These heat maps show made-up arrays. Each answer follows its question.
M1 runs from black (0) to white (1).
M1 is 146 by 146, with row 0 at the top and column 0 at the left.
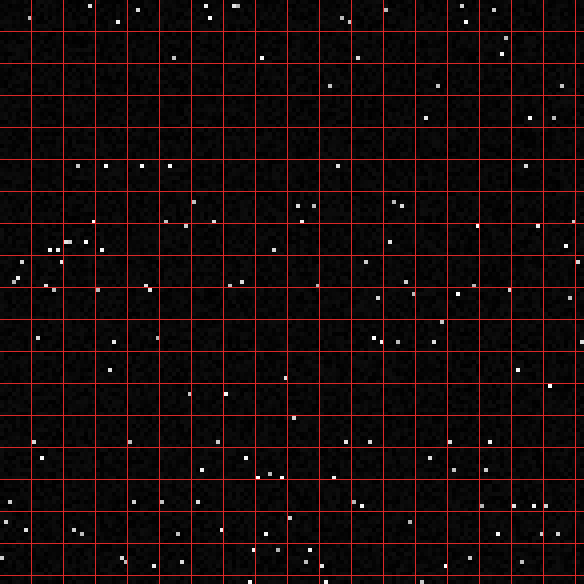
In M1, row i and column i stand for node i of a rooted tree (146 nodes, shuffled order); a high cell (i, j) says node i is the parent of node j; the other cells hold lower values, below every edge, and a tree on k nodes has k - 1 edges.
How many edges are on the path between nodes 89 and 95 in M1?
5
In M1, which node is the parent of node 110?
80
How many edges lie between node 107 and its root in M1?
3
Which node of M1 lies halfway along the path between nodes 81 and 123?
69
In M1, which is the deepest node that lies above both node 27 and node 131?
92
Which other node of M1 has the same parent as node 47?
56
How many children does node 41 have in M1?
6
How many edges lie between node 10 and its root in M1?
3
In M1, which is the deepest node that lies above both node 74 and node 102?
130
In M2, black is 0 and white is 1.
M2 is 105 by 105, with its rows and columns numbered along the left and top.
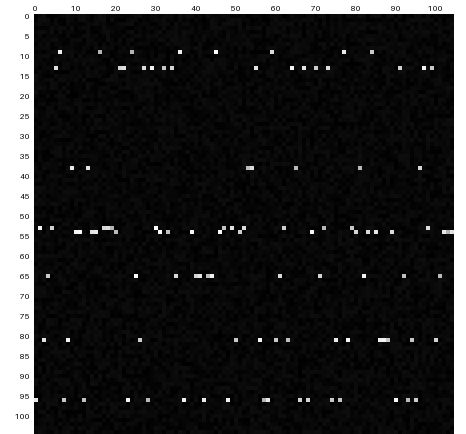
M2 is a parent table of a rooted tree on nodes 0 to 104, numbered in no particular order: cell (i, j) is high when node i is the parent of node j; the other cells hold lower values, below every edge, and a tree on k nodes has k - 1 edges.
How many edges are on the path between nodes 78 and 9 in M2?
3
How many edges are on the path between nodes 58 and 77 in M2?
4
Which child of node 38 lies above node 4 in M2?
53
